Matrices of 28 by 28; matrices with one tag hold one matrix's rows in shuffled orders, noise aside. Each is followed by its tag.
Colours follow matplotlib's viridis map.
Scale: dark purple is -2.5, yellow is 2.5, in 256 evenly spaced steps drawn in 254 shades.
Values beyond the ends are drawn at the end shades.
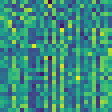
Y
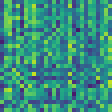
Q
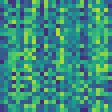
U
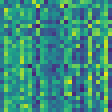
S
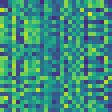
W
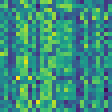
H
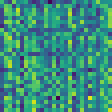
Q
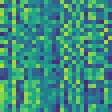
W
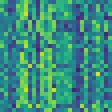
H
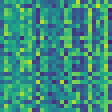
S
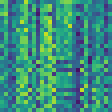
H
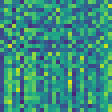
Q
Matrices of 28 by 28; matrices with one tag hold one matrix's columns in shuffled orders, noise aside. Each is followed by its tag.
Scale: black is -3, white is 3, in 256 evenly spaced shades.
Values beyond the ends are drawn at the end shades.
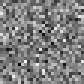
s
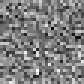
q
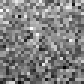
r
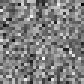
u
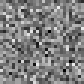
s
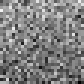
r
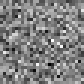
s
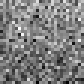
r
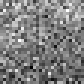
r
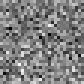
q
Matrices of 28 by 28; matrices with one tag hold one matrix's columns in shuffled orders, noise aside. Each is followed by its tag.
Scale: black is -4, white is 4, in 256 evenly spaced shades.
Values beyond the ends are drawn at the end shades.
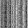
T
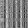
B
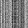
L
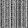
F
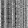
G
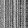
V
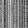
V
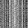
V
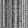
V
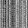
V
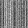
G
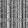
B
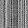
V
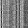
T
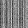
G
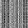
L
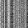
L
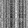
B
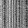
V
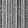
V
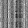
B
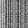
L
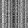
L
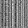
F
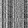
B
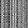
L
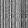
B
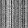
V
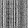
G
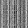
T
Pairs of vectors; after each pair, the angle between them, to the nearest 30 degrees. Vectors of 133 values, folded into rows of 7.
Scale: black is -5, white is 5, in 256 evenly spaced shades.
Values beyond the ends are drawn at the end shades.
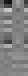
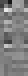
30 degrees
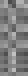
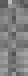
150 degrees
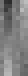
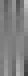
60 degrees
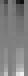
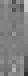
90 degrees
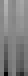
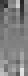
120 degrees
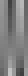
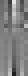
90 degrees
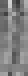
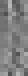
30 degrees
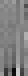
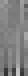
30 degrees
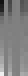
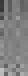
30 degrees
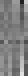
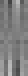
60 degrees
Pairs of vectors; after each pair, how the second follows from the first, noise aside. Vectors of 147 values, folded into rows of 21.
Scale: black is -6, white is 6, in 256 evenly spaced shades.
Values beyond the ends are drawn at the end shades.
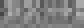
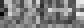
scaled up.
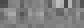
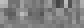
negated.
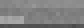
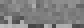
sign-scrambled.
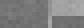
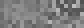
sign-scrambled.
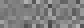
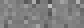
negated, partly zeroed.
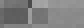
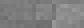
reversed, negated, shrunk.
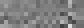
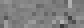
partly zeroed.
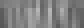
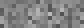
sign-scrambled.
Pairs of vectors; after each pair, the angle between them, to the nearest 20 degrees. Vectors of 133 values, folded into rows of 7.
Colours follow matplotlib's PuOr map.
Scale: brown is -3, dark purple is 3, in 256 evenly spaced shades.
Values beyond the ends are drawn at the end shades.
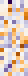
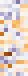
100 degrees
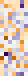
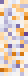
100 degrees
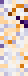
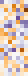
60 degrees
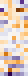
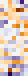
20 degrees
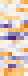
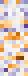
140 degrees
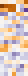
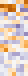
20 degrees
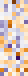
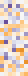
80 degrees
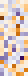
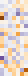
40 degrees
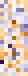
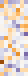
140 degrees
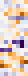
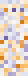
100 degrees
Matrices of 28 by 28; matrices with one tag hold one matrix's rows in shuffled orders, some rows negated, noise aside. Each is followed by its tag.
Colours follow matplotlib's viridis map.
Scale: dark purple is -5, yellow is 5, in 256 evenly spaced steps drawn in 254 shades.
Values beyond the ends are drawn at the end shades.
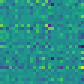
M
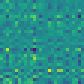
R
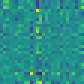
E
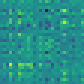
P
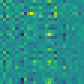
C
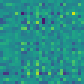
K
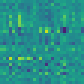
P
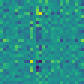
E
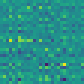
P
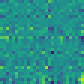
M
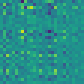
C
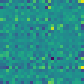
M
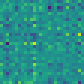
R
